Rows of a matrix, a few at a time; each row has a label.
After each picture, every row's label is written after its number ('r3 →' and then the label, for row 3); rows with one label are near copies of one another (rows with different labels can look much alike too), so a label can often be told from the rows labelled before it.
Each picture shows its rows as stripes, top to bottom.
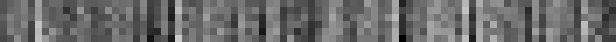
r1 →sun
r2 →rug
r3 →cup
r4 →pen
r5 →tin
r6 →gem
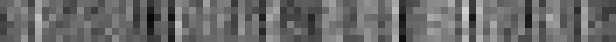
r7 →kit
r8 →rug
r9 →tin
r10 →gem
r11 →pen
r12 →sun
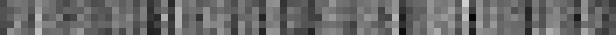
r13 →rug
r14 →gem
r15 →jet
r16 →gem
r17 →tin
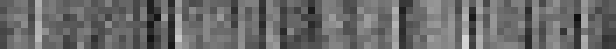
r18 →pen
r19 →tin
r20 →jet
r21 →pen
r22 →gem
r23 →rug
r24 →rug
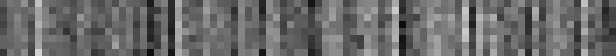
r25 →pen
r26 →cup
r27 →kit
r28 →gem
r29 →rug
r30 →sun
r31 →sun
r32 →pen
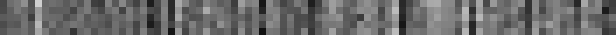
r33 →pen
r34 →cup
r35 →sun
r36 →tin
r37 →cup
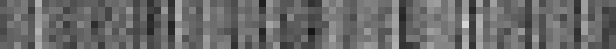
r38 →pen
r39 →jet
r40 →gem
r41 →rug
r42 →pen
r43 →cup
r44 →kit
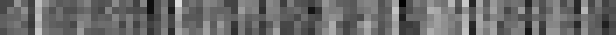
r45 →gem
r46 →pen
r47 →sun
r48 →kit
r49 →kit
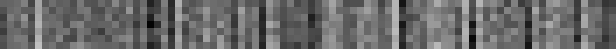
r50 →sun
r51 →cup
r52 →pen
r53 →tin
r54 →cup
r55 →jet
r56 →tin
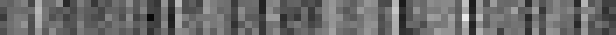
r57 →jet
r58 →cup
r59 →rug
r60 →jet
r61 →kit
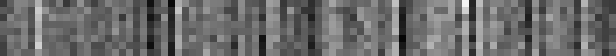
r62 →rug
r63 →gem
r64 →tin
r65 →sun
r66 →sun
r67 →tin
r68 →pen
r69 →cup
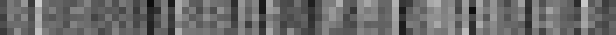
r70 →pen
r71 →tin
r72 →pen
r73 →tin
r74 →gem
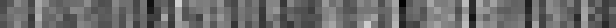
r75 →gem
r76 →tin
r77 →jet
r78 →kit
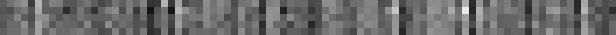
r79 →jet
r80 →rug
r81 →gem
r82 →pen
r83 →tin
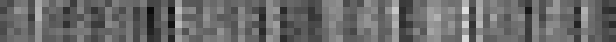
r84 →sun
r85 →rug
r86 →pen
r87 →rug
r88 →tin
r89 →rug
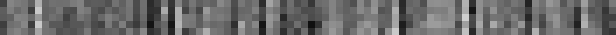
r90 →tin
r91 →jet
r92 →rug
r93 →pen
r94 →cup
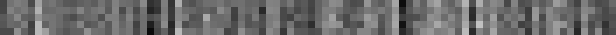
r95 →sun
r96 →tin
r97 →kit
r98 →sun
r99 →gem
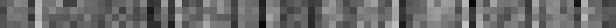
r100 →jet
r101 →tin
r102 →pen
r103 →cup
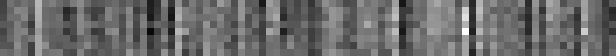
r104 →tin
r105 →rug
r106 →rug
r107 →kit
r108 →rug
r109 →cup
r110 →gem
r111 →jet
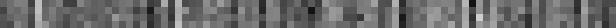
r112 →jet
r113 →pen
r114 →sun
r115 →gem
